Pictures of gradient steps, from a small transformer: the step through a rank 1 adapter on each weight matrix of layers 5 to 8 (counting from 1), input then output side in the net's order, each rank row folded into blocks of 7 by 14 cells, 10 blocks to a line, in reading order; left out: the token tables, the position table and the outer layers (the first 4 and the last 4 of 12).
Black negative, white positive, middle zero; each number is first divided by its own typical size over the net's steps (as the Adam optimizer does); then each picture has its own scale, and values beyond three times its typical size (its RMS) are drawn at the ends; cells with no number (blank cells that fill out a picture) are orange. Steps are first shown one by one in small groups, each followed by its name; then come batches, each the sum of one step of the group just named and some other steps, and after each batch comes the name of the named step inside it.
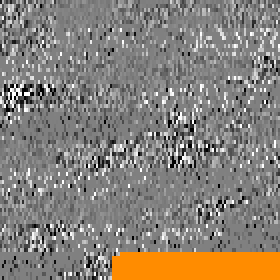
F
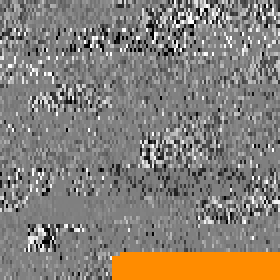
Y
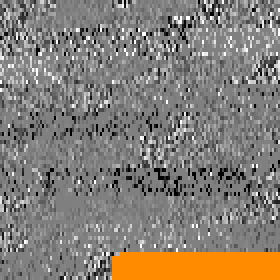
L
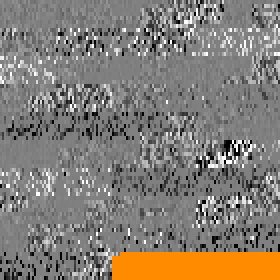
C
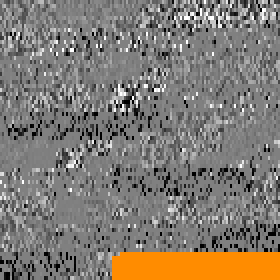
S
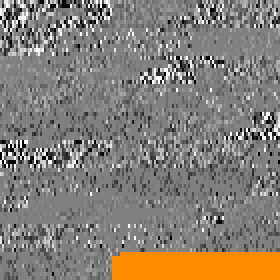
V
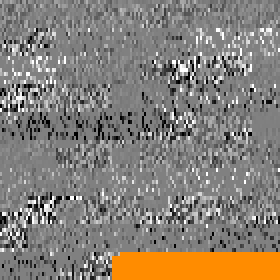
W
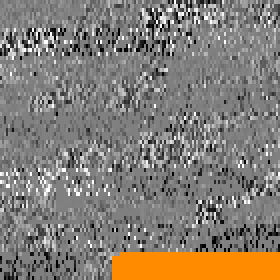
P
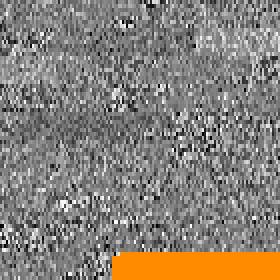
F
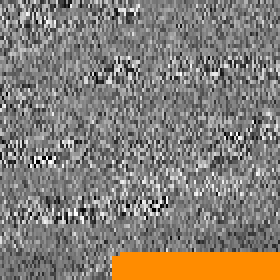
V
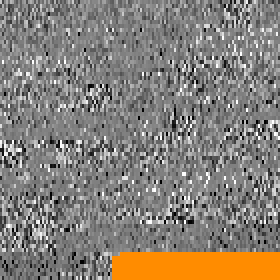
W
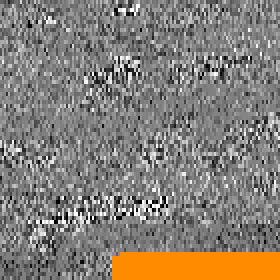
Y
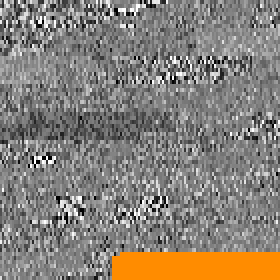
V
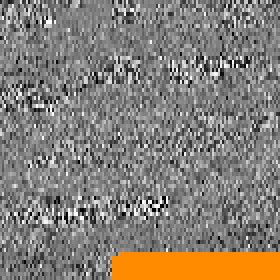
F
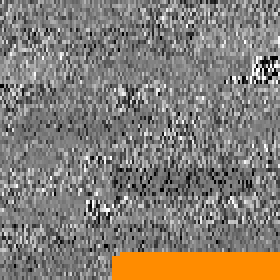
F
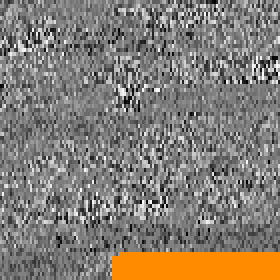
P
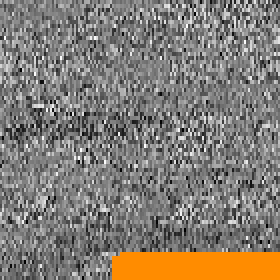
C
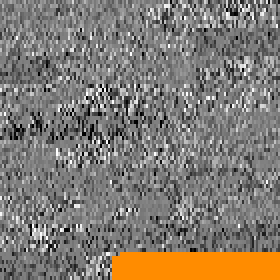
S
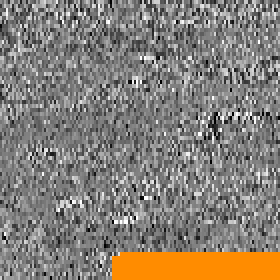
Y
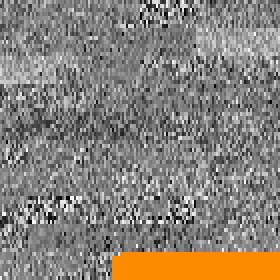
W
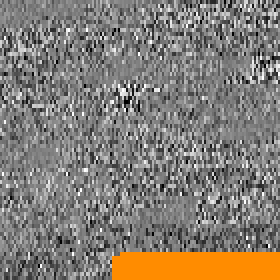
C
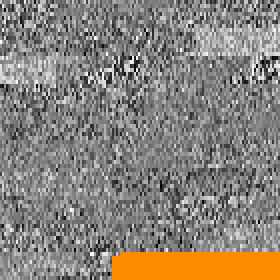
C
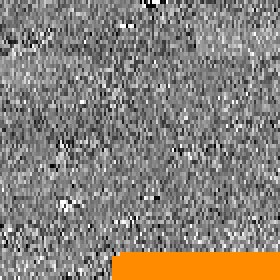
P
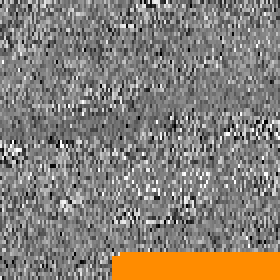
P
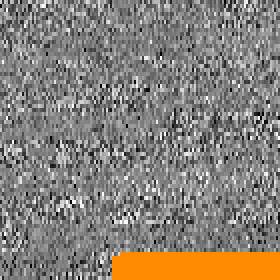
W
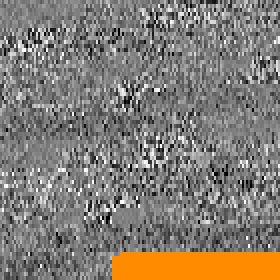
P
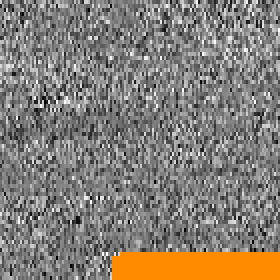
L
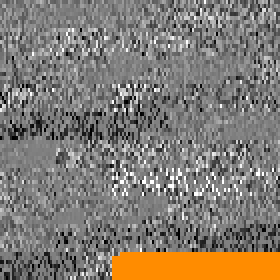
S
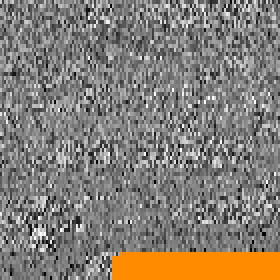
Y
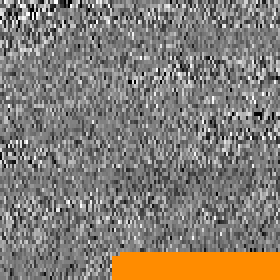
V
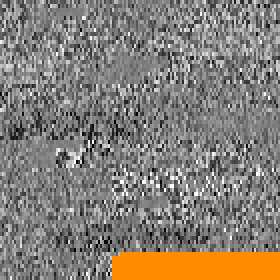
S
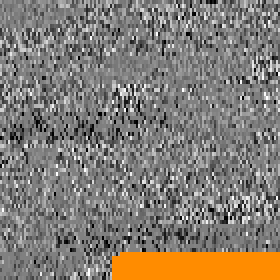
P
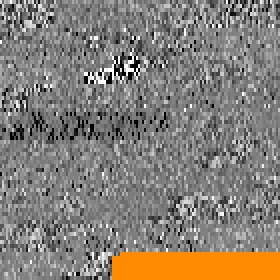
Y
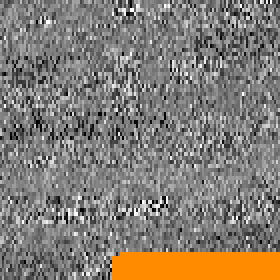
C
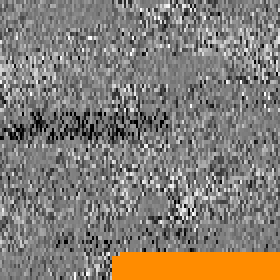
L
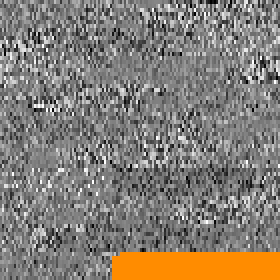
P
